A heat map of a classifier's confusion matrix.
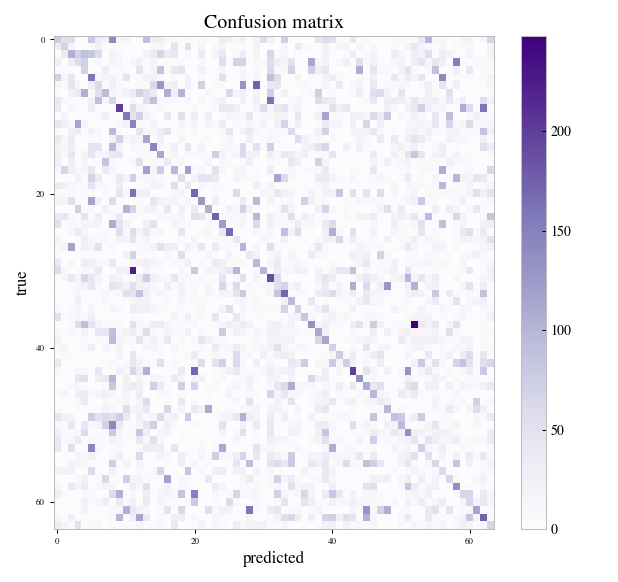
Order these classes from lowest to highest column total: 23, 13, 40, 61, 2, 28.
61, 28, 23, 2, 40, 13
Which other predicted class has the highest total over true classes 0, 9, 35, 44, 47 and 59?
8
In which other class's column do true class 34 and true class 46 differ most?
31
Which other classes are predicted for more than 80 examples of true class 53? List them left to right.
5, 24, 40
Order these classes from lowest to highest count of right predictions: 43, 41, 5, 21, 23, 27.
41, 27, 21, 5, 23, 43
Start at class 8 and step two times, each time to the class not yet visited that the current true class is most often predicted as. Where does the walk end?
51
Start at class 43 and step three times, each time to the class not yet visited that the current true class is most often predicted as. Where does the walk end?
3
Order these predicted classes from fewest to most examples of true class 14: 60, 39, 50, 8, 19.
60, 50, 19, 39, 8
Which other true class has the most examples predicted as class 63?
23
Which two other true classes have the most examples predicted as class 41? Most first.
20, 26
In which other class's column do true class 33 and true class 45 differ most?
34
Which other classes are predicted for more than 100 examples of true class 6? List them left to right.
15, 27, 29
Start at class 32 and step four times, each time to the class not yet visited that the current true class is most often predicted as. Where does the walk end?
39
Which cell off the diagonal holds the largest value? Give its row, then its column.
37, 52
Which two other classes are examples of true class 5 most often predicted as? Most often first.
56, 31
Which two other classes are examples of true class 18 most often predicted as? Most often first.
32, 58
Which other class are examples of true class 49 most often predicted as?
27
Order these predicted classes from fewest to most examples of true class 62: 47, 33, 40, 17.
47, 17, 33, 40
